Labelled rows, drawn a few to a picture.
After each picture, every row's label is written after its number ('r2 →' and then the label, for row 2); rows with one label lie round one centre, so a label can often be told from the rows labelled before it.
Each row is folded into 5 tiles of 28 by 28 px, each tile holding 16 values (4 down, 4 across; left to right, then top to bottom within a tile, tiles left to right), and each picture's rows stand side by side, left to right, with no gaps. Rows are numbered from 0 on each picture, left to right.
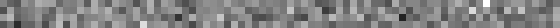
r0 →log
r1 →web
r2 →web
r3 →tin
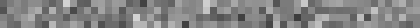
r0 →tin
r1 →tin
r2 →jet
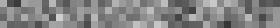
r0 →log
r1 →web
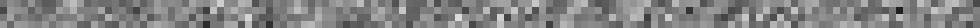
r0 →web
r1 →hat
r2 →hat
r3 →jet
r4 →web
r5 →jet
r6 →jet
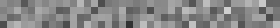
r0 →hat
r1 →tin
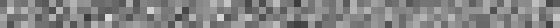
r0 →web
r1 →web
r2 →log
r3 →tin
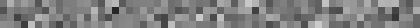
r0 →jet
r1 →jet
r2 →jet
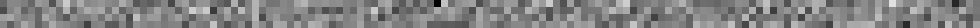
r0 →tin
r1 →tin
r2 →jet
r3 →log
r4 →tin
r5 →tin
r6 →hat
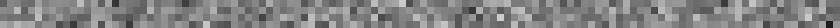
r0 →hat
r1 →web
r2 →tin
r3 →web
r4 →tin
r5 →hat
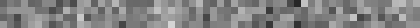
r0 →jet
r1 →hat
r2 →log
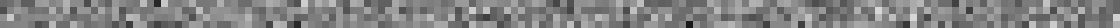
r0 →tin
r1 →log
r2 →log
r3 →tin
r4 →hat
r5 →hat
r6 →hat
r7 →tin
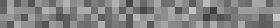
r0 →tin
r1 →tin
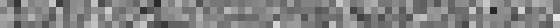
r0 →log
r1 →log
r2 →tin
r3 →tin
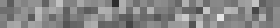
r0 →hat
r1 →jet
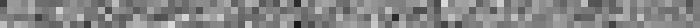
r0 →web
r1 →jet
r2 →log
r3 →log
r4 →jet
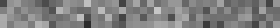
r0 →web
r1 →hat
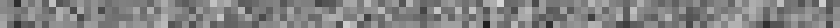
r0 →log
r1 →web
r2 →web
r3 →hat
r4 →hat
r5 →hat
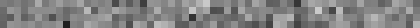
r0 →hat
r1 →tin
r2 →log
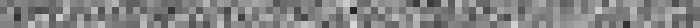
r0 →jet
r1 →jet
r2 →tin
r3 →log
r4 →hat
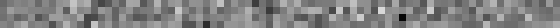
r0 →web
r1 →hat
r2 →web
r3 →web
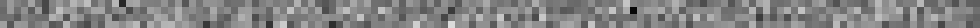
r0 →web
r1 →hat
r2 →web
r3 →jet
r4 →tin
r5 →tin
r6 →hat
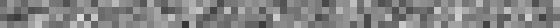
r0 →jet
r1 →tin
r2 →web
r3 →hat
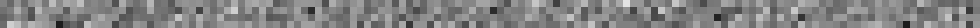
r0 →hat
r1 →jet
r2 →hat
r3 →tin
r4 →tin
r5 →jet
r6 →hat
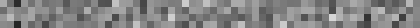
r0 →log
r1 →tin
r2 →web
